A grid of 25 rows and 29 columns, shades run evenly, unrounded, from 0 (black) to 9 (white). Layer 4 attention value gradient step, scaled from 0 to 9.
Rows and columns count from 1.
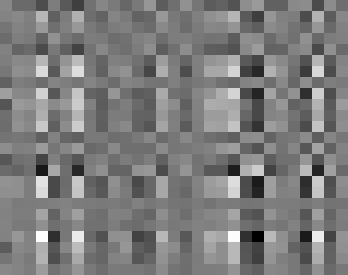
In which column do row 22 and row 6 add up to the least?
22
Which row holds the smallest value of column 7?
16
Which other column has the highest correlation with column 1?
25
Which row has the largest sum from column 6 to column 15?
7
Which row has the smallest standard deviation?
19
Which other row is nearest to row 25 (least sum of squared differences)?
3
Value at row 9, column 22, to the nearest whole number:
1
